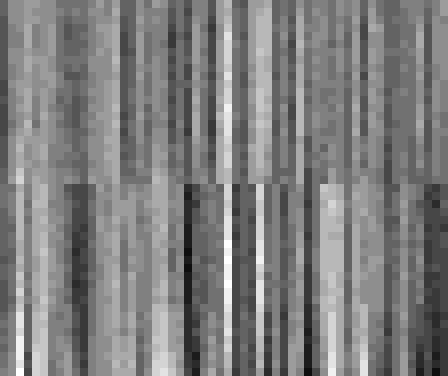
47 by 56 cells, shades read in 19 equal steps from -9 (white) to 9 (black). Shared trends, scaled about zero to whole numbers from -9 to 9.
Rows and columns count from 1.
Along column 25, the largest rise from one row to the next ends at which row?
24
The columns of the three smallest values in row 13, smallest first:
29, 33, 38
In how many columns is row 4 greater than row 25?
26
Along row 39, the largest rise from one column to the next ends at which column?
30
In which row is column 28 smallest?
15
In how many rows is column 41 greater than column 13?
21
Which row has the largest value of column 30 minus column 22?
47
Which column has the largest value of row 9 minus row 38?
42
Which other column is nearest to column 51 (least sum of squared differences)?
23
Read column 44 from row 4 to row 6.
1 2 2
